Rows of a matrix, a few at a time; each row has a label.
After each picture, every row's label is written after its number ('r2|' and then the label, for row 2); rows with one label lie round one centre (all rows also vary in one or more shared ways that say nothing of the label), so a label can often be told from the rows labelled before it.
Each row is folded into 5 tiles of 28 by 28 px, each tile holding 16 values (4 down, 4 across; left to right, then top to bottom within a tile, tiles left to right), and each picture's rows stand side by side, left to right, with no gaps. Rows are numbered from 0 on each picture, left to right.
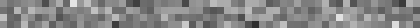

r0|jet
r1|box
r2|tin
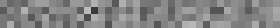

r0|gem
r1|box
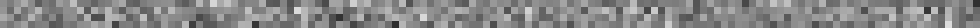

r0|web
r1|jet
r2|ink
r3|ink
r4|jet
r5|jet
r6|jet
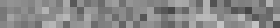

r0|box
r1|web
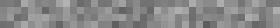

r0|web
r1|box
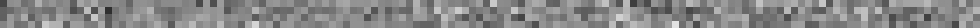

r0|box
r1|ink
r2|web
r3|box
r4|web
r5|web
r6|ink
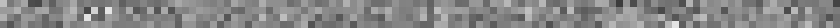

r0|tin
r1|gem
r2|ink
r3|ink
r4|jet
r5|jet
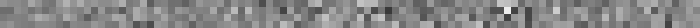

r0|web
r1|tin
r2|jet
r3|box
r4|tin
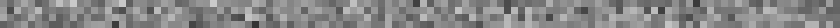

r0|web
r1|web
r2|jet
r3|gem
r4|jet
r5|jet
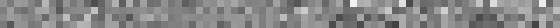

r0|box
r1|tin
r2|gem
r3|gem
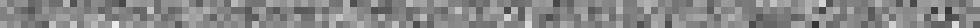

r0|tin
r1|gem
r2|web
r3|jet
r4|tin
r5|web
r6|ink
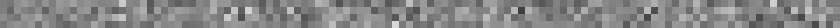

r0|web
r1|tin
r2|gem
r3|tin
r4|gem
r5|gem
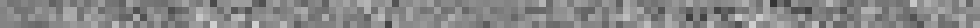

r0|tin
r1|tin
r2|tin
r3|web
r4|web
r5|web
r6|gem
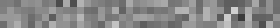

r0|ink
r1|box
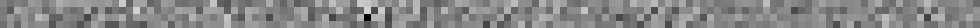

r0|web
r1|gem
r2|ink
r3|gem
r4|gem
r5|web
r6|jet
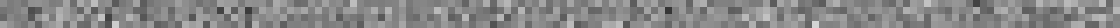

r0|tin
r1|box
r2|gem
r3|ink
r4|box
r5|tin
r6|jet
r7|web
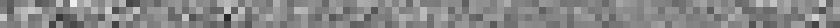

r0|jet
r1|ink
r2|ink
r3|ink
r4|tin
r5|web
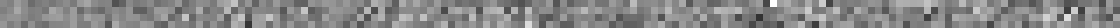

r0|tin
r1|tin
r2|gem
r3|jet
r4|gem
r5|gem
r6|web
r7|tin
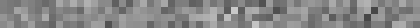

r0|tin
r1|tin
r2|ink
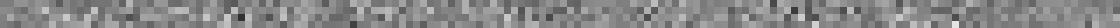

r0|box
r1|box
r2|ink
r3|gem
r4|gem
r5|ink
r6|gem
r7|tin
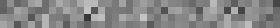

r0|jet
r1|jet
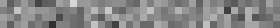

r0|tin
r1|ink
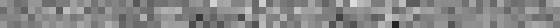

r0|jet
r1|gem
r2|jet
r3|ink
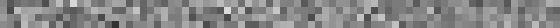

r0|box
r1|box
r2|jet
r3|gem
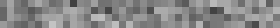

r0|jet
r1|box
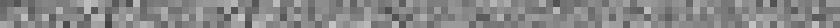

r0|tin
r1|tin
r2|box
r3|jet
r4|box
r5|ink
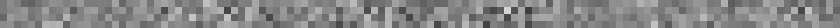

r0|box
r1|web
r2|web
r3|box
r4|tin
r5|tin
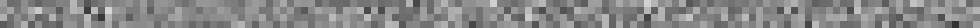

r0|gem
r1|web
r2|jet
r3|web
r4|jet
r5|tin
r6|box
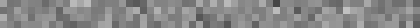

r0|jet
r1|jet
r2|jet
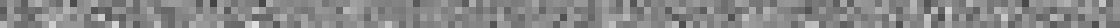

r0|jet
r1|ink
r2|jet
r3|ink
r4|box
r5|jet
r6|gem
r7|ink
